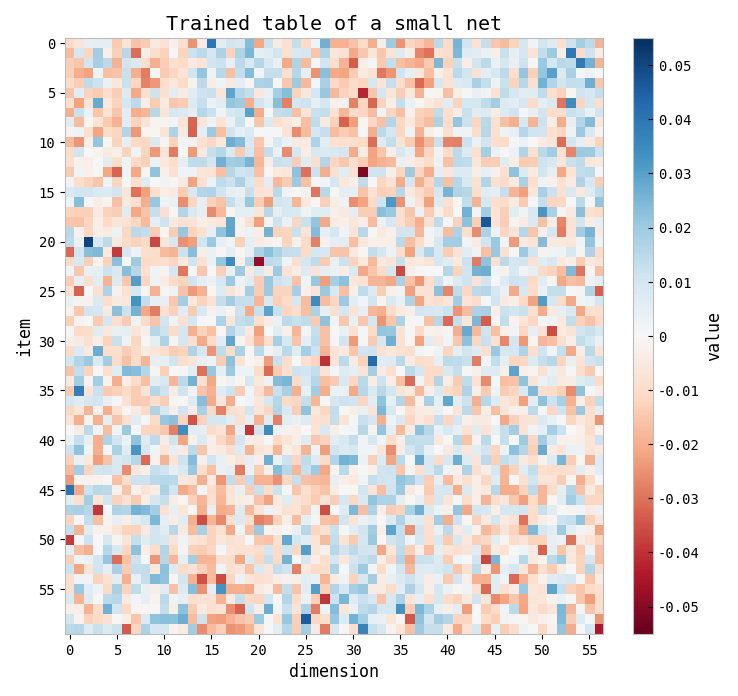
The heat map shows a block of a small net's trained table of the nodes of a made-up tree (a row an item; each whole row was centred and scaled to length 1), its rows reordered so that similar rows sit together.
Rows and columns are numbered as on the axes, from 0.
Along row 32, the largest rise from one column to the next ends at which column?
32
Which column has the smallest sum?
20
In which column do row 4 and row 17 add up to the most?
50
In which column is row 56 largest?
29
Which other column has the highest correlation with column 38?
37
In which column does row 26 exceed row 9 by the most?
7
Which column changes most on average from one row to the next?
13
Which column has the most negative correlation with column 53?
28
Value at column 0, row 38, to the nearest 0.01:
-0.01
